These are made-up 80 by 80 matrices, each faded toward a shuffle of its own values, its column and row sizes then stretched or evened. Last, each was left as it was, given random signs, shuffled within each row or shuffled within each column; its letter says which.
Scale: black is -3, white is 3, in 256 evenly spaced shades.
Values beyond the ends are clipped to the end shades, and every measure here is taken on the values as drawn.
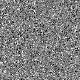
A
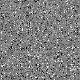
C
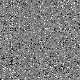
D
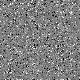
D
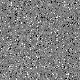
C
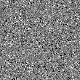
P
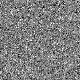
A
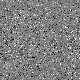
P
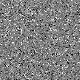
D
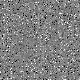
D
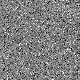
A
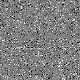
C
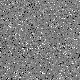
P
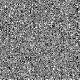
C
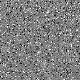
C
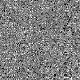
C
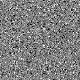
C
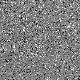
D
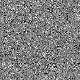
C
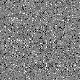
C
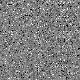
C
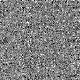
C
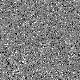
P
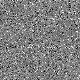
P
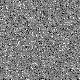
P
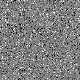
C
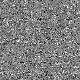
P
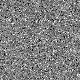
P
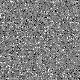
P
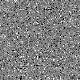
C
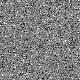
A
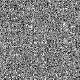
C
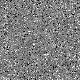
D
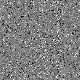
A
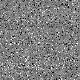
D
